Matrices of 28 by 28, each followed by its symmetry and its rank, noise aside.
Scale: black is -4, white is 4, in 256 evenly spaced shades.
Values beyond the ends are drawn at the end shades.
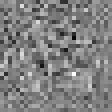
no symmetry, rank seven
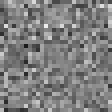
antisymmetric, rank six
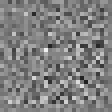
antisymmetric, rank six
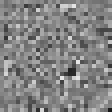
symmetric, rank eight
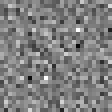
antisymmetric, rank eight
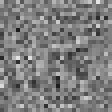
no symmetry, rank six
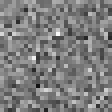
symmetric, rank eight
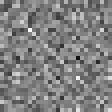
symmetric, rank six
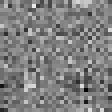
no symmetry, rank six
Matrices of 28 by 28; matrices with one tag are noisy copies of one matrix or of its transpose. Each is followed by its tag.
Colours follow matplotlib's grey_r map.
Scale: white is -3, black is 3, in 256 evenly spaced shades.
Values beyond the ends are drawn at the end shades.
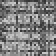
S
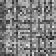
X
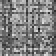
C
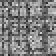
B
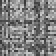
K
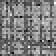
S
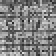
X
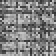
S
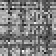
K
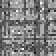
K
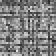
X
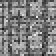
B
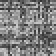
K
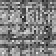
K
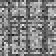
B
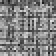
X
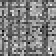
B
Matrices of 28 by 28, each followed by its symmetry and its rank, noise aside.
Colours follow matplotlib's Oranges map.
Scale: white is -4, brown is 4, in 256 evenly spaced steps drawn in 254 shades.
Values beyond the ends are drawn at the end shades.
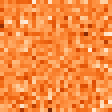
no symmetry, rank eight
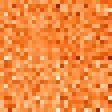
antisymmetric, rank six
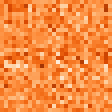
no symmetry, rank seven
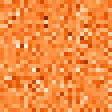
antisymmetric, rank eight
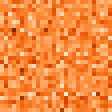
no symmetry, rank six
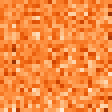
no symmetry, rank six
